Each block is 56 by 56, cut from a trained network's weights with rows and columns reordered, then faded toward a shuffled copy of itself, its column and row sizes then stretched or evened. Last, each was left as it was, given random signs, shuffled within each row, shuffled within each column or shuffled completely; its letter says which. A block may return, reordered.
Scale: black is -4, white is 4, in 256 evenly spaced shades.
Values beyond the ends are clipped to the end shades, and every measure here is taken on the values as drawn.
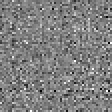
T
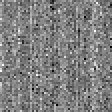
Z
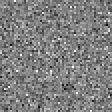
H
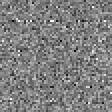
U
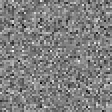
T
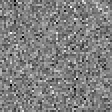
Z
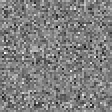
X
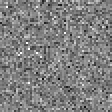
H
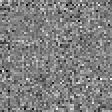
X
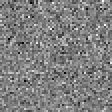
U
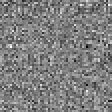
T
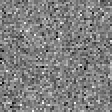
H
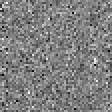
Z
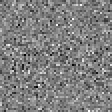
U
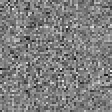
X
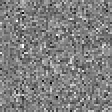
Z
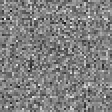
X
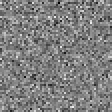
U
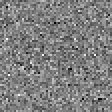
U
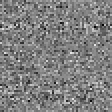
U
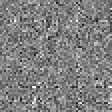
T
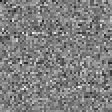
U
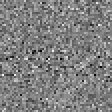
U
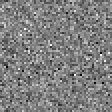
H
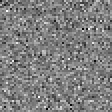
U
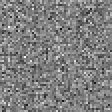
Z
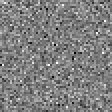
H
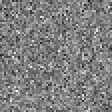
Z
